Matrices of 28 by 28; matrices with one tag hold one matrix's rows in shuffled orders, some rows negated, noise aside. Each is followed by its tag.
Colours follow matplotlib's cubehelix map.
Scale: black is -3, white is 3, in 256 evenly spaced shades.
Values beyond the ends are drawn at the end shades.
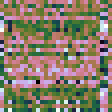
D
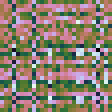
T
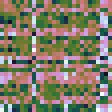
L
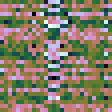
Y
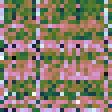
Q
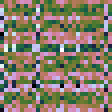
Q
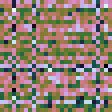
T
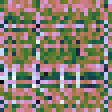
Q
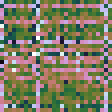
Q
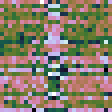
Y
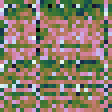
Q
